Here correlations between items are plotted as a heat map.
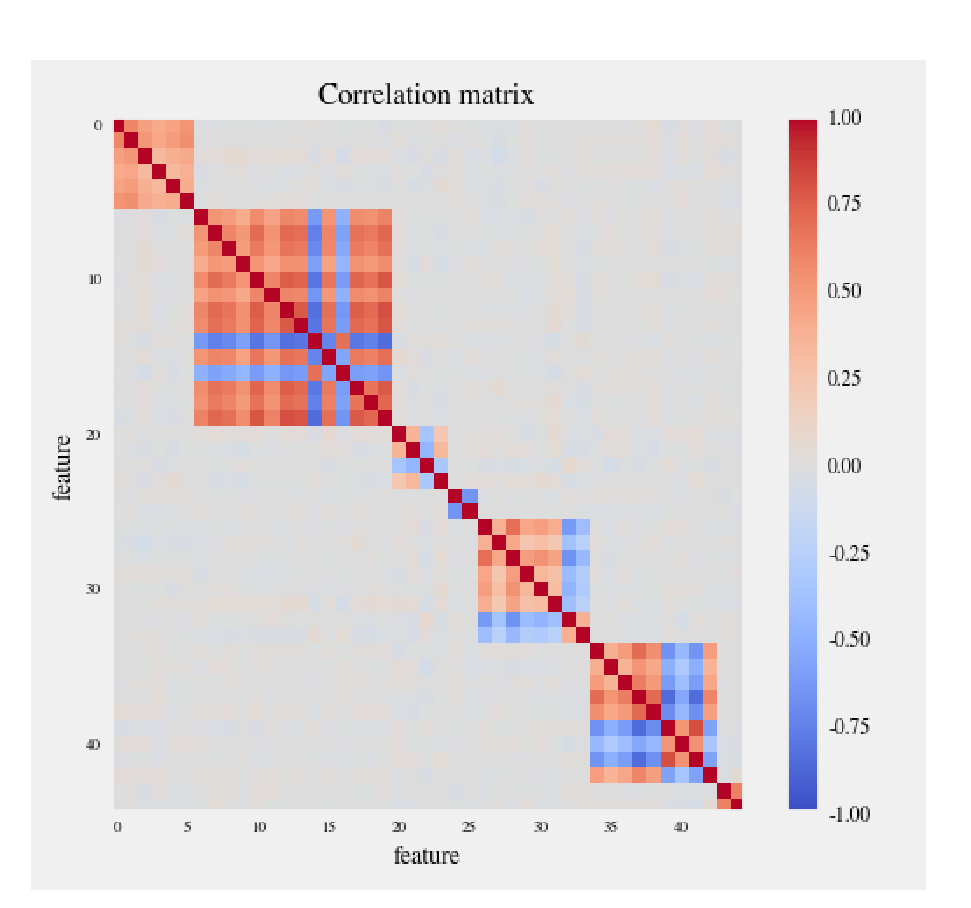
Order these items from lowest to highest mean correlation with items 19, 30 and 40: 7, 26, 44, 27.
44, 27, 26, 7
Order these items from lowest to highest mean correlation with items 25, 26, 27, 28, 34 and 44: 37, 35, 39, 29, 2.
39, 2, 35, 37, 29
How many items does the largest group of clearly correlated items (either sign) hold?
14
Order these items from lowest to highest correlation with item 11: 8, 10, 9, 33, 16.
16, 33, 9, 8, 10
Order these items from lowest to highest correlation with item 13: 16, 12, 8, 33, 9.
16, 33, 9, 8, 12
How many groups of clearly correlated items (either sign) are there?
7
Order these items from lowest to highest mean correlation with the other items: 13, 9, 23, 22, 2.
22, 23, 2, 9, 13
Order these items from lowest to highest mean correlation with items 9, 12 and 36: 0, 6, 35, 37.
0, 35, 37, 6
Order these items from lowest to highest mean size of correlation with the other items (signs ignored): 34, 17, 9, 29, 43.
43, 29, 34, 9, 17
